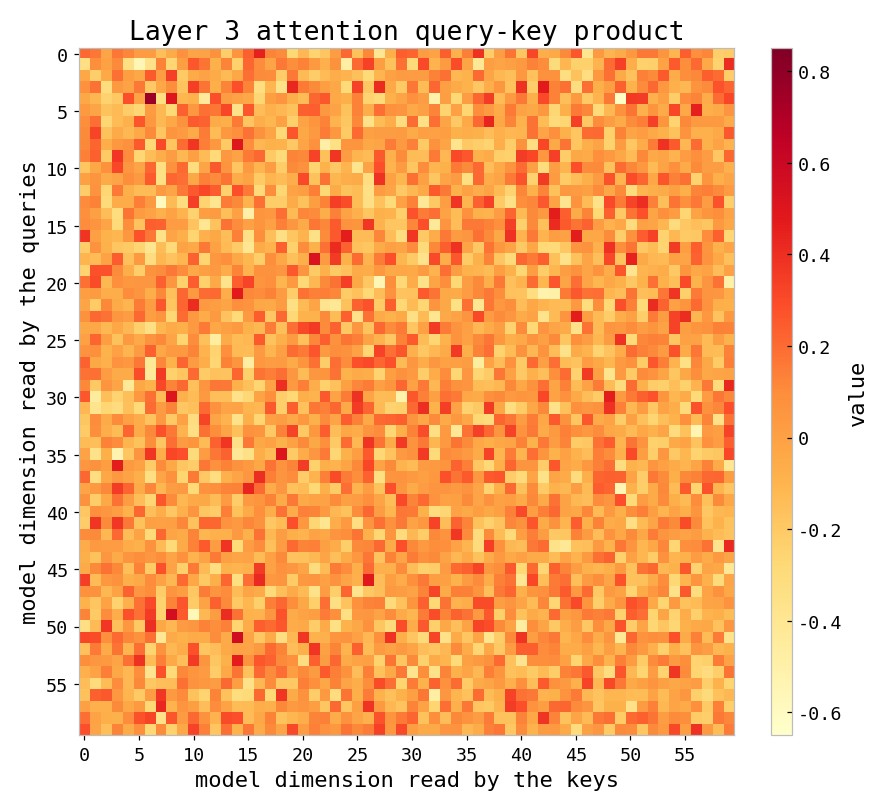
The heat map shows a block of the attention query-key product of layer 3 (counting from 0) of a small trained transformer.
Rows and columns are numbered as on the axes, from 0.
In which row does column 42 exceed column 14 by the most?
30
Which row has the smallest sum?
56
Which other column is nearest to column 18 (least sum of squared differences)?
2
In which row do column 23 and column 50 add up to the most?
18
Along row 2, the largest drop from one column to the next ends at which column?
9
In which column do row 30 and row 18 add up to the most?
48
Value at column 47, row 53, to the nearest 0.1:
0.1
